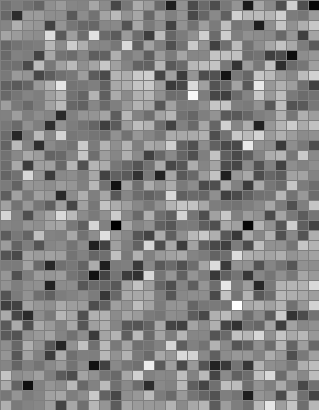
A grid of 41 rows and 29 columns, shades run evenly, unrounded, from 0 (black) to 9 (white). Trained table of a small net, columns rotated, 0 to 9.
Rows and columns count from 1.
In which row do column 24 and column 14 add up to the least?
3
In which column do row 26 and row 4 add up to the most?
5
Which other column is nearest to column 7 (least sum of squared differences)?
4
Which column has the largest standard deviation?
21
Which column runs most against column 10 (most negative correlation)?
14
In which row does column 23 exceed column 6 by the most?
15
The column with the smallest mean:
2
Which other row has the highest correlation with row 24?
7
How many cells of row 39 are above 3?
25
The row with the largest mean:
41
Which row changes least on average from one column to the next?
26
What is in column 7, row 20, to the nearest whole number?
5
